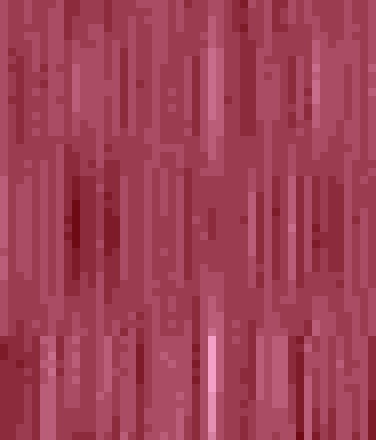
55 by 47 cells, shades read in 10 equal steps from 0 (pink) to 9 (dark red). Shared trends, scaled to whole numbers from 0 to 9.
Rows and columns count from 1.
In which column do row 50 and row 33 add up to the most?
38
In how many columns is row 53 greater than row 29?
13
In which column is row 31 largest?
10
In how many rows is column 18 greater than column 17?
30
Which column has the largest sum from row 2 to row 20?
31
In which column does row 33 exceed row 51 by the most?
27
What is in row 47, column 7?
3
